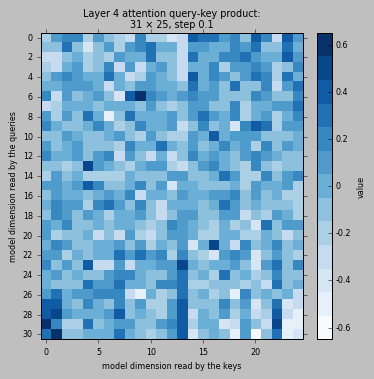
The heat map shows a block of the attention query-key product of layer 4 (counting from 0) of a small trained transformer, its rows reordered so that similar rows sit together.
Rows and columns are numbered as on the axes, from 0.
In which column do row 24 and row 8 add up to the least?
6
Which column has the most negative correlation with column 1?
24
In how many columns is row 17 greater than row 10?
9
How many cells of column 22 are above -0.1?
15
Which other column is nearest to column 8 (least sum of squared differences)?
11
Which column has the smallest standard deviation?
3
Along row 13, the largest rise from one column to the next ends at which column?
4
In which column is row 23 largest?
13
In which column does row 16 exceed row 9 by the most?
18
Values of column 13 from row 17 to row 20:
0 0.1 0.1 0.1
